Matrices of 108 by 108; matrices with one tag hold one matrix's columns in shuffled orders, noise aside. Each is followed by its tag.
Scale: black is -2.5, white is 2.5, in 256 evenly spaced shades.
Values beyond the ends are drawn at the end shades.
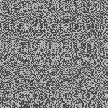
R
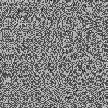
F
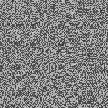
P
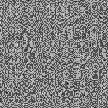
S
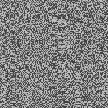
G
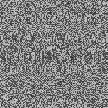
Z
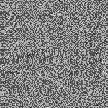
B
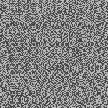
P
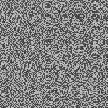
G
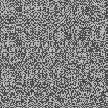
S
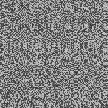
R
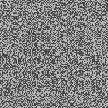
B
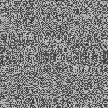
Z
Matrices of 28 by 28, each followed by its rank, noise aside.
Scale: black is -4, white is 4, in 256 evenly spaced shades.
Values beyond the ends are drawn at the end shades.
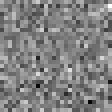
six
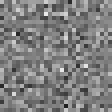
six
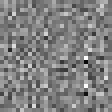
four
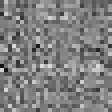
five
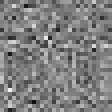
six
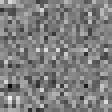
six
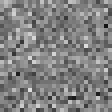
seven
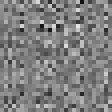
four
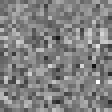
seven
